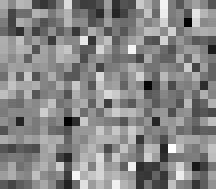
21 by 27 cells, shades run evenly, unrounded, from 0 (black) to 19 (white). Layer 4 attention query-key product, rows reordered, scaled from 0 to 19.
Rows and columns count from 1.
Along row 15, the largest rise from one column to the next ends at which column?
10
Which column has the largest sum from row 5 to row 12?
13
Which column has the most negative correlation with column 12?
21
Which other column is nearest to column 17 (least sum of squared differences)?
6
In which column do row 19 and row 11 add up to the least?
25
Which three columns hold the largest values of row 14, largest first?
11, 27, 23
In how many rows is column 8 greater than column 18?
10
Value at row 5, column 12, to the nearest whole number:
4
